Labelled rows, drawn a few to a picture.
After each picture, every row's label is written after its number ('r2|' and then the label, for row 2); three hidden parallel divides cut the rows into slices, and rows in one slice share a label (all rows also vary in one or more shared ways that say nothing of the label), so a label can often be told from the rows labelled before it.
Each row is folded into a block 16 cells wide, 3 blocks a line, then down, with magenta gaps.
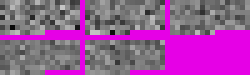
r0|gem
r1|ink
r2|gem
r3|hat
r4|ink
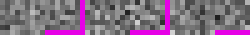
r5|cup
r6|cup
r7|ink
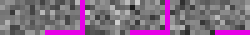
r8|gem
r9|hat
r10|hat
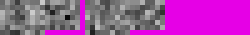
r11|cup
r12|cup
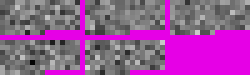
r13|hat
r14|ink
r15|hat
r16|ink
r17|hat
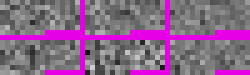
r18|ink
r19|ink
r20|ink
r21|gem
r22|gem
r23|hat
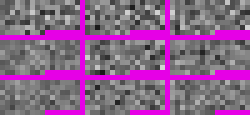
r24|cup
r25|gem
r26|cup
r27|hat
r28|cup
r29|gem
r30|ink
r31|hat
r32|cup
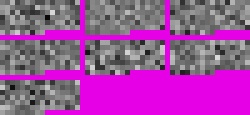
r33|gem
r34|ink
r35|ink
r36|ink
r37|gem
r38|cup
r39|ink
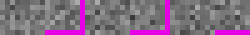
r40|hat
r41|ink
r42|ink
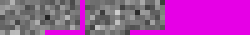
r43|ink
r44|cup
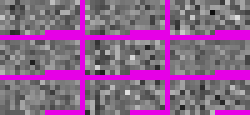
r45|hat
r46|ink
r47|cup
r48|ink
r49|cup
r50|ink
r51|hat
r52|gem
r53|gem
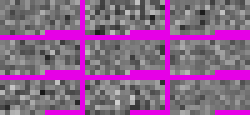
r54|ink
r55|gem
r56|gem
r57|ink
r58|ink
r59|ink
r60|cup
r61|cup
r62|ink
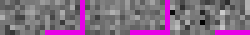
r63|cup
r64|hat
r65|gem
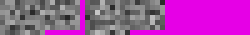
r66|gem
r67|hat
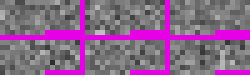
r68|hat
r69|ink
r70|ink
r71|ink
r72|ink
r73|gem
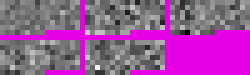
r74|hat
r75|ink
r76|cup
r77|cup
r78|cup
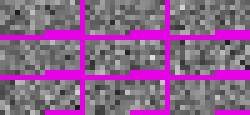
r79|cup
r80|hat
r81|ink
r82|hat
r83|cup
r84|gem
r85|ink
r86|gem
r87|cup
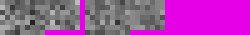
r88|ink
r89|ink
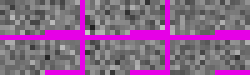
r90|hat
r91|hat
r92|hat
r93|ink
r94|hat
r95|ink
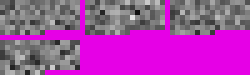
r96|hat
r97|cup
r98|hat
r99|gem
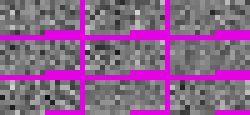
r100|cup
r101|gem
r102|cup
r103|hat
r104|ink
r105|hat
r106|gem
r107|ink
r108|ink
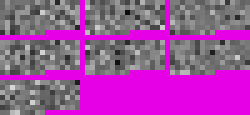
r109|gem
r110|cup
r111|ink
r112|gem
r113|gem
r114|hat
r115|hat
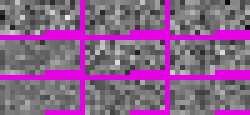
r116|gem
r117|cup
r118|gem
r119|ink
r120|cup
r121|gem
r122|ink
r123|hat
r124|gem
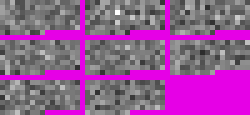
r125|hat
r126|cup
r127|hat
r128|ink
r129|hat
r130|gem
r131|hat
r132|gem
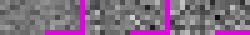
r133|ink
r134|cup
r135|gem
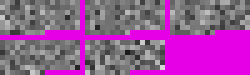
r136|ink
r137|gem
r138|cup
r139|ink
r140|cup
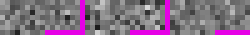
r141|ink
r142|gem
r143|hat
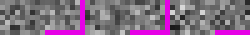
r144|gem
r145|gem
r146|hat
